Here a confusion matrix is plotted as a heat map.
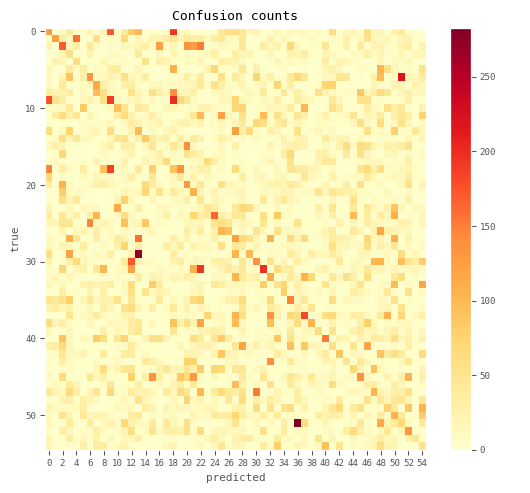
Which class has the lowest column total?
53
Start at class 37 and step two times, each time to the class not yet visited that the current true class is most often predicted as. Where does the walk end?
27
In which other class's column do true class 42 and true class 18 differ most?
9
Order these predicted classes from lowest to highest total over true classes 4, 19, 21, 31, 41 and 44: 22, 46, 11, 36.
36, 11, 46, 22
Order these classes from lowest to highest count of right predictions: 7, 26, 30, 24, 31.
26, 7, 30, 24, 31
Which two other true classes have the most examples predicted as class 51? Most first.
6, 30
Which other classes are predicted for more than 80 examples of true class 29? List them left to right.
3, 13, 27
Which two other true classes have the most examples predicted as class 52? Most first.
45, 49
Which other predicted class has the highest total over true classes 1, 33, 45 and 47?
15
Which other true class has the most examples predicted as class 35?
41
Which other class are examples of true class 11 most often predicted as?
25
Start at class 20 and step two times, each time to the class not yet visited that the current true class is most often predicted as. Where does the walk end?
22
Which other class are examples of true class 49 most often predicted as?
54
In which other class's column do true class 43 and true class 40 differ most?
32
